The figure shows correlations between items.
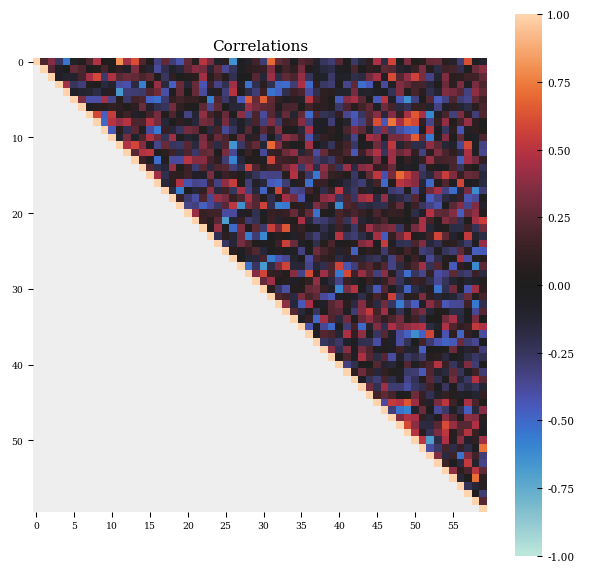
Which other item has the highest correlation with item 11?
0
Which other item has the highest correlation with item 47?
8
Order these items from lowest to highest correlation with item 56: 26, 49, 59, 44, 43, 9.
9, 43, 44, 59, 49, 26
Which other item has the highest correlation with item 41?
28
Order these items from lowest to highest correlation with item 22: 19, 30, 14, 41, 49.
19, 30, 41, 49, 14
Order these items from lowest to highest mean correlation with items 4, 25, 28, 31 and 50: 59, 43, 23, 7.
23, 43, 59, 7
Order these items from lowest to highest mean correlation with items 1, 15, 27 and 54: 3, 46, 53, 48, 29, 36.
36, 29, 46, 3, 53, 48
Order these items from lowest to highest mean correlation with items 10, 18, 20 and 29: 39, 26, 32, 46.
26, 32, 39, 46
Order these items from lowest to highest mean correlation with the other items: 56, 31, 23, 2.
56, 23, 31, 2
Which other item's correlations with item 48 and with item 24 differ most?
46
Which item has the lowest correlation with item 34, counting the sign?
37
